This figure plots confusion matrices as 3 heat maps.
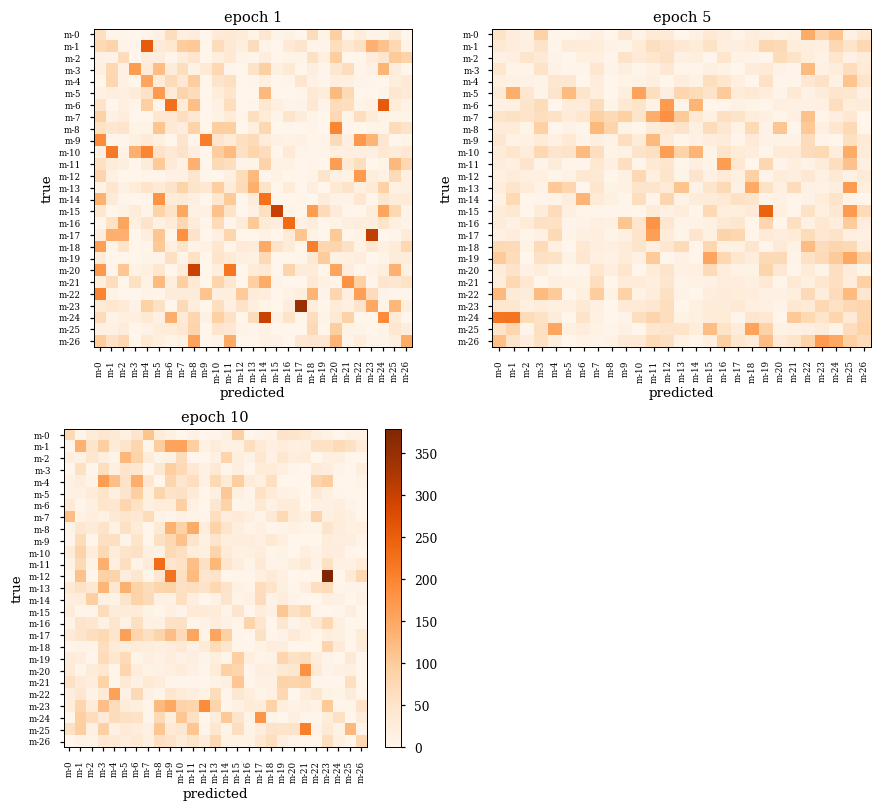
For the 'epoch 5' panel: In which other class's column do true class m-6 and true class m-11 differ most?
m-16
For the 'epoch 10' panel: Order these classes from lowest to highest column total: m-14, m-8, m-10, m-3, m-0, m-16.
m-16, m-0, m-14, m-8, m-10, m-3
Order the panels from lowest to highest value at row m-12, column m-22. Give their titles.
epoch 10, epoch 5, epoch 1
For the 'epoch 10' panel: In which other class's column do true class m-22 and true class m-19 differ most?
m-4
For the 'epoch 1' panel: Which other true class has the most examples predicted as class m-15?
m-18
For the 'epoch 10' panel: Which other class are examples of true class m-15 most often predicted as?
m-19
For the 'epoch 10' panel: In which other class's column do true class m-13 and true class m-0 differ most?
m-5
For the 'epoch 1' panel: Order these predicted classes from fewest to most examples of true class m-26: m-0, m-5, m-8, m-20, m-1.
m-5, m-1, m-0, m-20, m-8
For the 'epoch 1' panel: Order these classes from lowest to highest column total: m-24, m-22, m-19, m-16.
m-19, m-16, m-22, m-24
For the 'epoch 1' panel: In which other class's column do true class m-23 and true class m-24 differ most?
m-17
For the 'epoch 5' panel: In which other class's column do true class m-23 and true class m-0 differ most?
m-22
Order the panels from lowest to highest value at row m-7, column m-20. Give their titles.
epoch 5, epoch 10, epoch 1
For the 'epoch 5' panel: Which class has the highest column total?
m-25
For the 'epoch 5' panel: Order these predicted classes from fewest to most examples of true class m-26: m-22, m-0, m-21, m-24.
m-21, m-22, m-0, m-24
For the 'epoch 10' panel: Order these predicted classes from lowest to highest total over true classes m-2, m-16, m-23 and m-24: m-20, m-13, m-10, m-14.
m-20, m-13, m-14, m-10
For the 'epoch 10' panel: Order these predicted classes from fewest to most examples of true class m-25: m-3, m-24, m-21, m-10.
m-24, m-10, m-3, m-21
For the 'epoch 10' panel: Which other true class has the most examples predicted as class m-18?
m-23
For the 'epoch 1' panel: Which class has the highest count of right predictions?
m-15
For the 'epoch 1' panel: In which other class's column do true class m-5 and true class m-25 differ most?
m-14
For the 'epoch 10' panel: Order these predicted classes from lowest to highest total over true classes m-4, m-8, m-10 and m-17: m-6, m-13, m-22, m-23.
m-22, m-23, m-6, m-13
